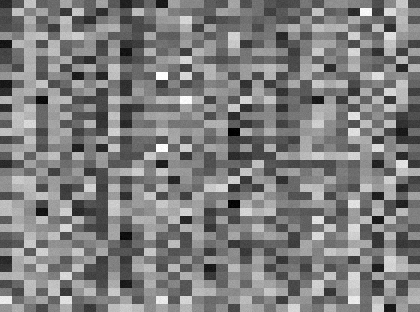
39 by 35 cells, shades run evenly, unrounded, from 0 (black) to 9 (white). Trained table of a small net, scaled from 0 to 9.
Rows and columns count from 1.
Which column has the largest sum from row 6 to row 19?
3
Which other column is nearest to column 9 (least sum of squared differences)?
29
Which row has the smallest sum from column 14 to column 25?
18
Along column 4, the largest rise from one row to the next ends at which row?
28
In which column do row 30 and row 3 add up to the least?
11
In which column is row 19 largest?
14
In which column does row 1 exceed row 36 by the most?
34
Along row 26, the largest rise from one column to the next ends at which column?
21
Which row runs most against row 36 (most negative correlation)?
39
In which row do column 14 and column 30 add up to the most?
38
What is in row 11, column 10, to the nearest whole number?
4
